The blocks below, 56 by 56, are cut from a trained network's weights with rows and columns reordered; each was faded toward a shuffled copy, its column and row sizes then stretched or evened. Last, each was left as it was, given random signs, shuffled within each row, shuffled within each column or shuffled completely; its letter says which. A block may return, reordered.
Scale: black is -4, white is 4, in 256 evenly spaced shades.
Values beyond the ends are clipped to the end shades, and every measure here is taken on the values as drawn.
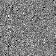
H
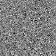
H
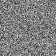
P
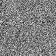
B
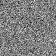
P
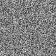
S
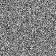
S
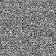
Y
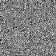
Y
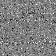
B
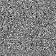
H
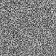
Y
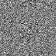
Y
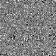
Y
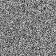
B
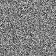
S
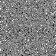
S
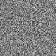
Y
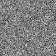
H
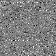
B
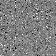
S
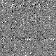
H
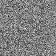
S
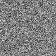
B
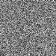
H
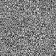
Y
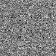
H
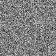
S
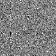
H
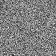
P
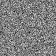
P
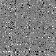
H
